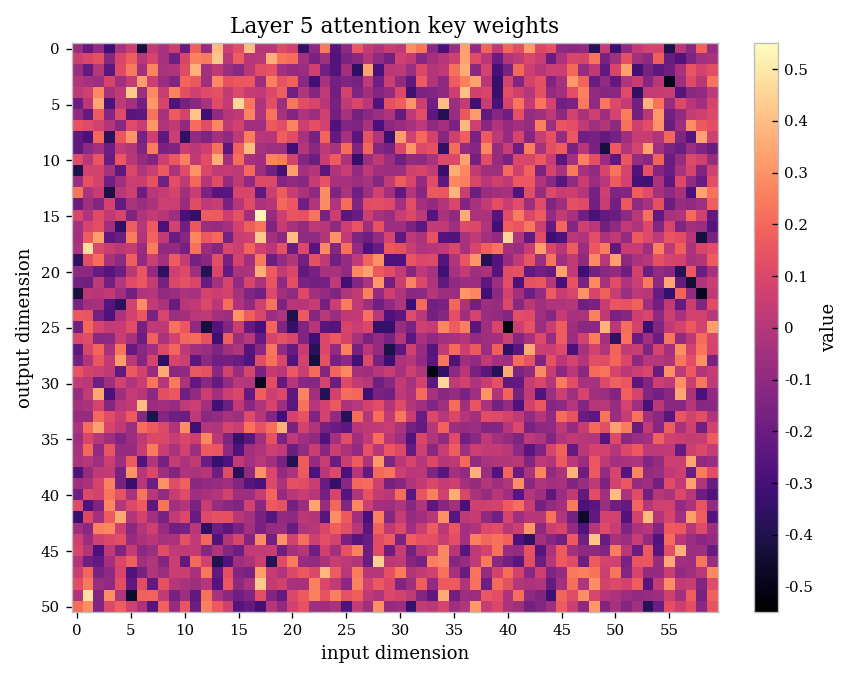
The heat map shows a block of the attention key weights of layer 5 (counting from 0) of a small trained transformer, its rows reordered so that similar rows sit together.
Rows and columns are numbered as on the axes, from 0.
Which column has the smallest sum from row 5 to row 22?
3
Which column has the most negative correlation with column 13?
55
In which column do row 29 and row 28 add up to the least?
33
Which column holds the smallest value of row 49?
5
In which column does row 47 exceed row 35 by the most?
23
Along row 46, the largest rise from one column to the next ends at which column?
28
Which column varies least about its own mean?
32
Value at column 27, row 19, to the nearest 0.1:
0.2
